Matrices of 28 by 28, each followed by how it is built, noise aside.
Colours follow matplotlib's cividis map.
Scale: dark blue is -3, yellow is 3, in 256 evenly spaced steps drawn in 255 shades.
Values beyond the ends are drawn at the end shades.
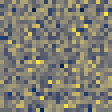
repeating columns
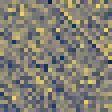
Toeplitz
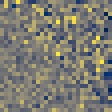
upper triangular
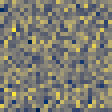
repeating columns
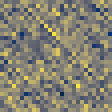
Toeplitz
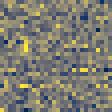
low rank
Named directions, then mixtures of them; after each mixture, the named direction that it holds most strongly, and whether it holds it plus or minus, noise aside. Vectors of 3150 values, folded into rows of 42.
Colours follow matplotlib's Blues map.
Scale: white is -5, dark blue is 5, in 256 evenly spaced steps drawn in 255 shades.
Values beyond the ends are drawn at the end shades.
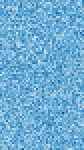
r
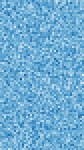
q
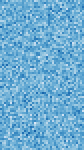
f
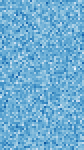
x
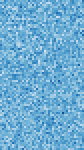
r, plus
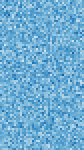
r, plus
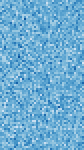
x, minus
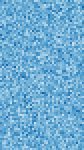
f, plus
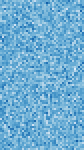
x, plus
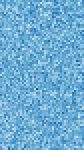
r, plus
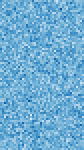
q, plus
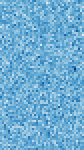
x, minus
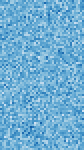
f, plus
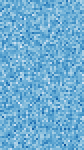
q, plus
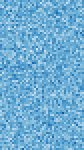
r, plus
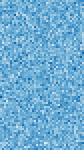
x, minus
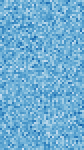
r, minus
